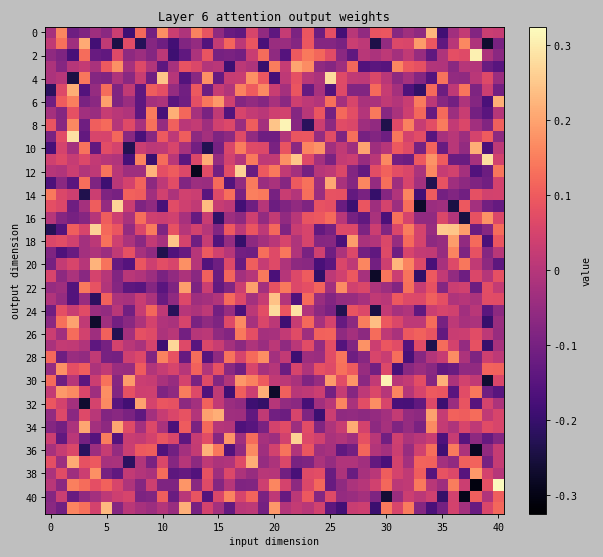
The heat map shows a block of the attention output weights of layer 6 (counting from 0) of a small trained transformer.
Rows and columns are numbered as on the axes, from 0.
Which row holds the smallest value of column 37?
40
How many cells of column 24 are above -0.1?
37
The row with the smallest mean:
1
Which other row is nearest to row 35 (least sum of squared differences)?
26
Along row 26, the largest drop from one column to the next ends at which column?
6
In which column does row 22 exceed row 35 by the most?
12
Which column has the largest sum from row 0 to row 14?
18
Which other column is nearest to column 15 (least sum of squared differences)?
13
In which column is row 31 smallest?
20
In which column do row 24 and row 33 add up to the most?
22
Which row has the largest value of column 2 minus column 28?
9
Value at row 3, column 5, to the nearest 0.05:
0.1
